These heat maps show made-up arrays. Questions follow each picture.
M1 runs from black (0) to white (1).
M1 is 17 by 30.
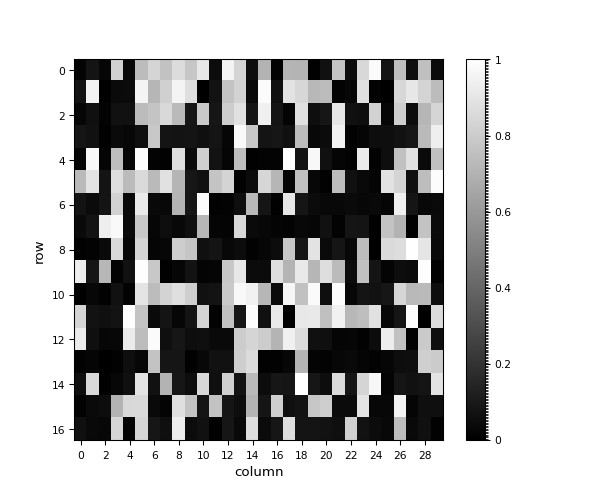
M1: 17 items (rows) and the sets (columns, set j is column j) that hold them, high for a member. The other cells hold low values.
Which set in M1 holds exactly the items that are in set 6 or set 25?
28
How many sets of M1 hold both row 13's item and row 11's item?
3
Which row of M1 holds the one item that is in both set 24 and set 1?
14
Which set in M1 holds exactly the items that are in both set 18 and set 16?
0
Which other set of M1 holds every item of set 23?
5
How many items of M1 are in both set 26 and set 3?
8
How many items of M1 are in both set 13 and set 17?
6
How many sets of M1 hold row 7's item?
8
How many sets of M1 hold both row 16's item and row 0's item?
5
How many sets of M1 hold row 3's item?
7
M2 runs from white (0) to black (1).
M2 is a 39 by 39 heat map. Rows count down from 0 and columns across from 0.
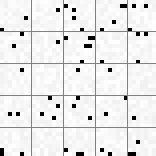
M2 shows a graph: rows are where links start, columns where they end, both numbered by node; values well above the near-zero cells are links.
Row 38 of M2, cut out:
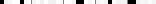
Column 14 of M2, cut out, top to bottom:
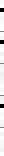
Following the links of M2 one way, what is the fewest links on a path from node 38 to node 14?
4
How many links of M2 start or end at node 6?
1
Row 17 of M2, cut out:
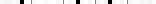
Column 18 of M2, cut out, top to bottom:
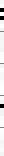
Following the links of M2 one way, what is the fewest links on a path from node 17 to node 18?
4
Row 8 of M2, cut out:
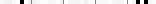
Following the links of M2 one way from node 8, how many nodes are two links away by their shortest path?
1
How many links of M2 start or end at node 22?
3
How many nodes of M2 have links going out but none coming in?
12
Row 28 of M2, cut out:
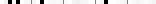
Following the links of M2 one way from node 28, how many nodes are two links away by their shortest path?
3
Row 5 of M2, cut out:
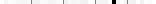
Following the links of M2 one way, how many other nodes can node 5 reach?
8
